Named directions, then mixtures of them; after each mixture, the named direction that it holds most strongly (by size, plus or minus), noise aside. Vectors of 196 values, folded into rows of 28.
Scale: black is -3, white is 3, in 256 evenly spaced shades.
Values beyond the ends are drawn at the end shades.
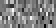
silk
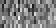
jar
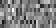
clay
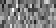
jar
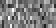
silk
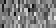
jar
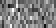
silk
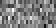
silk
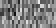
clay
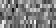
clay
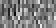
jar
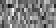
silk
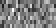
jar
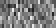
jar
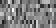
clay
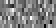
silk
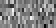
silk
